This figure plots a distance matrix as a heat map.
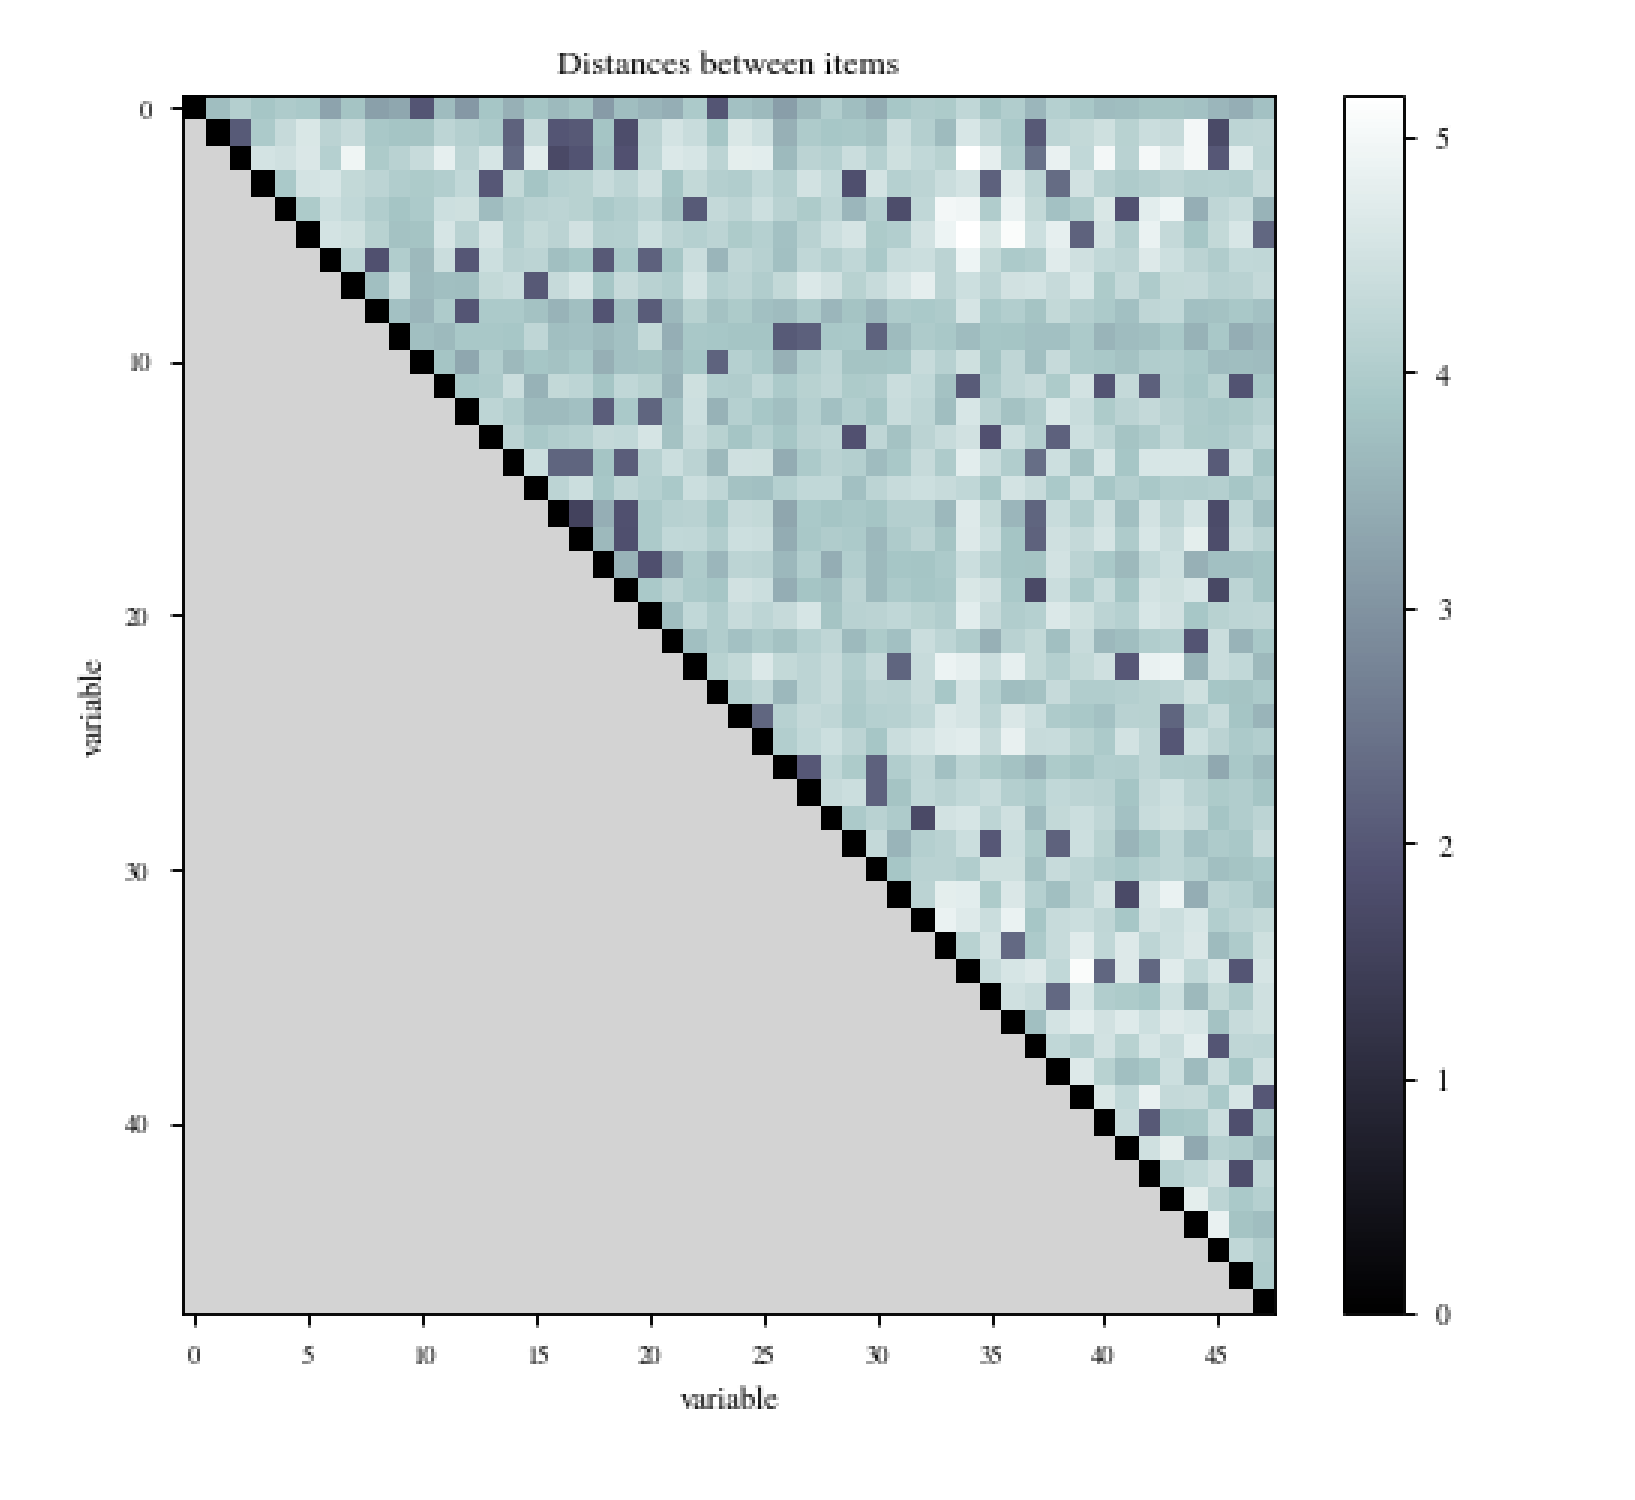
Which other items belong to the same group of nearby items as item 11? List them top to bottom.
34, 40, 42, 46
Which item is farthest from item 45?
44
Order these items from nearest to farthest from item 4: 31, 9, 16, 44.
31, 44, 9, 16
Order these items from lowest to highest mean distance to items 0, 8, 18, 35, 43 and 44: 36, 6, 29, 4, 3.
6, 29, 3, 4, 36
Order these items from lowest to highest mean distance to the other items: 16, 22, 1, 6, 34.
16, 1, 6, 22, 34
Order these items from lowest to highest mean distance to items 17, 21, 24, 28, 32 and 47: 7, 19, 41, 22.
19, 41, 22, 7
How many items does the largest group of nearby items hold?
8
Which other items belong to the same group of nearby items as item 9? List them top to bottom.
26, 27, 30
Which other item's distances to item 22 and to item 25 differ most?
43
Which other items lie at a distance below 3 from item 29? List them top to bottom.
3, 13, 35, 38
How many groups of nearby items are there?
13
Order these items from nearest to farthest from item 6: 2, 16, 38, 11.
16, 2, 11, 38
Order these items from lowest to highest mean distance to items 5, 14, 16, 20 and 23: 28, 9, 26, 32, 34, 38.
26, 9, 28, 32, 38, 34
